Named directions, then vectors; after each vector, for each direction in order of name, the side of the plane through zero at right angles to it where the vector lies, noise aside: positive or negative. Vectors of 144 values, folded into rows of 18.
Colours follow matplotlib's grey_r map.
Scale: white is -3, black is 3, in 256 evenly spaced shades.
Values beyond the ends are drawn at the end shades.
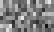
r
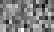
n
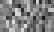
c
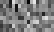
negative, negative, negative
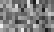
positive, positive, positive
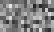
negative, positive, positive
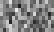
positive, negative, positive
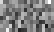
negative, negative, positive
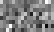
negative, negative, positive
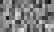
positive, positive, negative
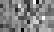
negative, negative, negative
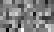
positive, positive, negative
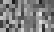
positive, positive, negative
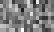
positive, positive, positive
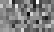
positive, positive, positive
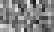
positive, positive, positive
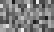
positive, positive, positive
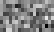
positive, negative, positive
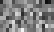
positive, positive, negative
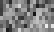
negative, positive, negative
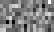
negative, positive, positive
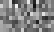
positive, positive, positive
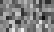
positive, positive, negative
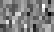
positive, negative, negative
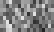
positive, negative, positive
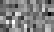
positive, negative, negative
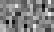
negative, positive, positive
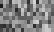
negative, negative, negative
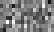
positive, negative, negative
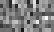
negative, negative, negative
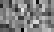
negative, negative, negative
